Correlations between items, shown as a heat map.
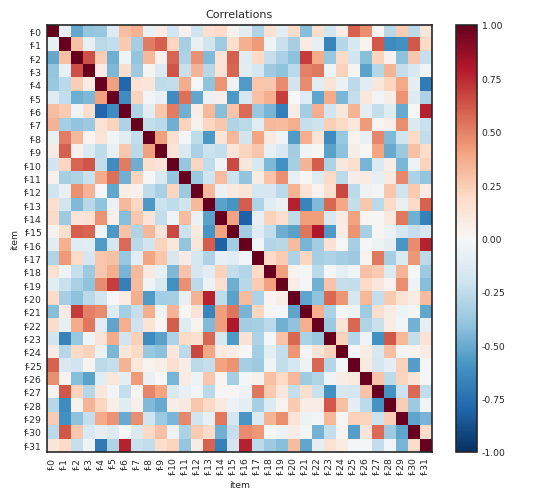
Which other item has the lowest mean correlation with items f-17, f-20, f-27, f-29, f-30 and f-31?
f-22
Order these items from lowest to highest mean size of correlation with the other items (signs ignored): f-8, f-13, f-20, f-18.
f-18, f-8, f-20, f-13
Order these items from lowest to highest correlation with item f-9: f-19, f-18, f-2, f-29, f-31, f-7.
f-29, f-7, f-19, f-18, f-2, f-31
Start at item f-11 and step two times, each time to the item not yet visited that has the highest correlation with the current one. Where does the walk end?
f-19
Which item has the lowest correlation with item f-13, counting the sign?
f-21
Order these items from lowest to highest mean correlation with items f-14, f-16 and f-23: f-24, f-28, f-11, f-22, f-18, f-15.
f-15, f-22, f-18, f-11, f-24, f-28
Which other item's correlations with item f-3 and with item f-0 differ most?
f-2
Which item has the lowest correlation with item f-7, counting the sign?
f-10
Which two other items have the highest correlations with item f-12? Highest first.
f-24, f-2
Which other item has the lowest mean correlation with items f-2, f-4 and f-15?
f-13
